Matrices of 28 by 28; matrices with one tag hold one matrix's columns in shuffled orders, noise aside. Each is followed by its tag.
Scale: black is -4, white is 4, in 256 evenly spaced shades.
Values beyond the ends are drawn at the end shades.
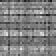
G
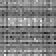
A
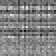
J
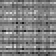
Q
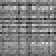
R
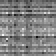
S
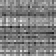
A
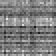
A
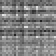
J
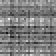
A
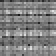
G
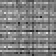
Q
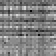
J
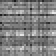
G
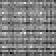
Q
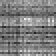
A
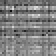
J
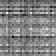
S
